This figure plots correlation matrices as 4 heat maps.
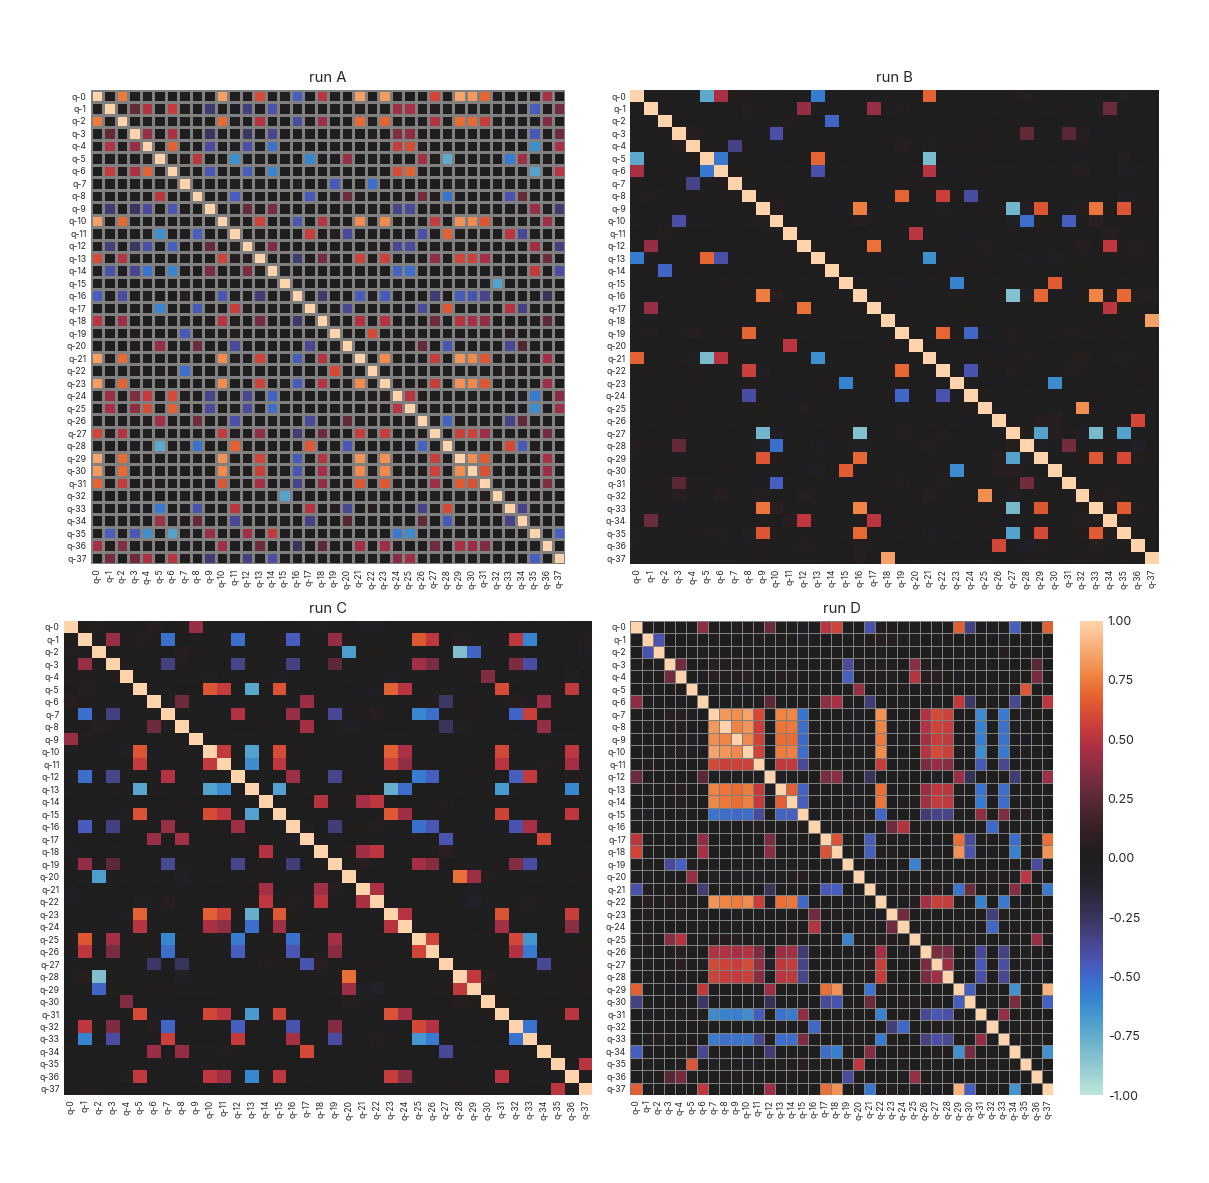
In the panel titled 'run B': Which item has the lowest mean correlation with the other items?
q-27
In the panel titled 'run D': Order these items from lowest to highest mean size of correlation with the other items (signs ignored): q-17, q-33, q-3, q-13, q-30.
q-3, q-30, q-17, q-33, q-13
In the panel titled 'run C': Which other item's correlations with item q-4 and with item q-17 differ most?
q-34
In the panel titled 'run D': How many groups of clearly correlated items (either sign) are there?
6
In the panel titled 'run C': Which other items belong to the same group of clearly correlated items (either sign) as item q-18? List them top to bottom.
q-14, q-21, q-22
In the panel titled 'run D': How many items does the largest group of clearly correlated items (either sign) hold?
14
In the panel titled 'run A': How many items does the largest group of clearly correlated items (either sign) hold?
13
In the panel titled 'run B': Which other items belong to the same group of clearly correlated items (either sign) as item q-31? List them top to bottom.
q-3, q-10, q-28
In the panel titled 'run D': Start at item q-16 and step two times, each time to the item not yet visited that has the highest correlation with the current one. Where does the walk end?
q-23
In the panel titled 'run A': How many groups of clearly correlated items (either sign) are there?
5
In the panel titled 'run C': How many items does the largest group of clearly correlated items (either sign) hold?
10
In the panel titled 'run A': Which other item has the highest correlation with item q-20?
q-5
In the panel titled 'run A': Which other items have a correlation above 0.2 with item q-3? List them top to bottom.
q-1, q-4, q-6, q-24, q-25, q-37
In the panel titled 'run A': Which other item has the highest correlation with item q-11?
q-28
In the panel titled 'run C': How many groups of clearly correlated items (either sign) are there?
8
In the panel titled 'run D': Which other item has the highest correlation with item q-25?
q-4
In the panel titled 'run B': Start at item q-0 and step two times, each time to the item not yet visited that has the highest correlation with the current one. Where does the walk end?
q-6
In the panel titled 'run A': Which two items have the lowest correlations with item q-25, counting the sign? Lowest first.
q-35, q-14
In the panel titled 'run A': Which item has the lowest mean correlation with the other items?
q-16
